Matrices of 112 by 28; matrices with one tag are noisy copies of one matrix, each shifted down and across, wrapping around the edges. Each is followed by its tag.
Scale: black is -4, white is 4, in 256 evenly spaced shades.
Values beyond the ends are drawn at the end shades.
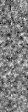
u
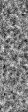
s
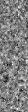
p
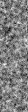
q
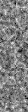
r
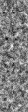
s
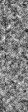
s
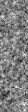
q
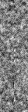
u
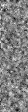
p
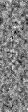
p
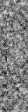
u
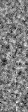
p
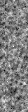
q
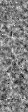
r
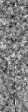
u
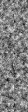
s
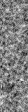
q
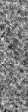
r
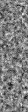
p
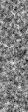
q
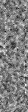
p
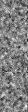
s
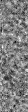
r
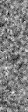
q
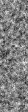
q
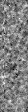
q
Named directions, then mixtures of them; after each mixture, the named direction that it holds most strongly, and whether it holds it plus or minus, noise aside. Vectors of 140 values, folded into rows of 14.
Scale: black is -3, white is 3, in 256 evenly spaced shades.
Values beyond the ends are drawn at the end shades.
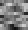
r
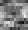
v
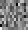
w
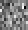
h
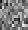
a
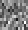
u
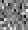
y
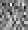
h, plus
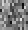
h, minus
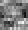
v, minus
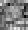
v, minus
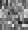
a, plus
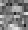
r, minus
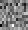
w, plus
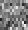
u, minus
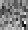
u, plus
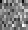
a, plus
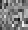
a, plus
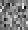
h, plus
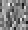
h, minus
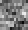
v, plus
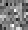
r, minus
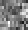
v, plus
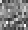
u, minus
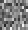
a, plus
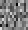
w, plus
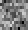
v, plus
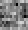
v, minus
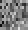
w, plus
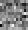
r, minus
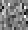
h, minus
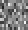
y, minus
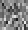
u, plus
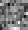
r, minus
